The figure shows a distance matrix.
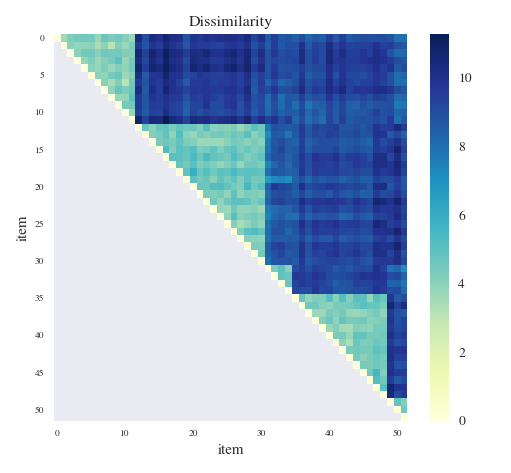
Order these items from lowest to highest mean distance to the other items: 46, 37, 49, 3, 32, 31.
37, 46, 31, 3, 32, 49
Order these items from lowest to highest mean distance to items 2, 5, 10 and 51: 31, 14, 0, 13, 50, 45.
0, 50, 31, 13, 45, 14
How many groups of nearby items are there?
5
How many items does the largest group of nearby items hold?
19
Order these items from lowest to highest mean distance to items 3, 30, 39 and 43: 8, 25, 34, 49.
8, 25, 34, 49
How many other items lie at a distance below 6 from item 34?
3
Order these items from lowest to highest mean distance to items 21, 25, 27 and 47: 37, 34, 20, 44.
20, 37, 44, 34
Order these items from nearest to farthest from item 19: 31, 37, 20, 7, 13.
13, 20, 31, 37, 7
